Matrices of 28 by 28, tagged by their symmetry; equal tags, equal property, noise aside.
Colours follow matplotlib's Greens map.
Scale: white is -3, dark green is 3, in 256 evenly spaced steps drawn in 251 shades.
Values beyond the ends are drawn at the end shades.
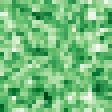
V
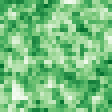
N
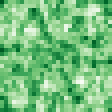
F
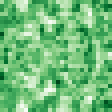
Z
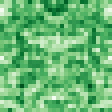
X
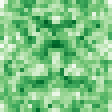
X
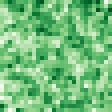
V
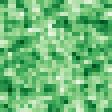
F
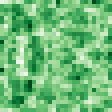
Z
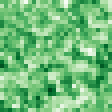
V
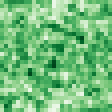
F
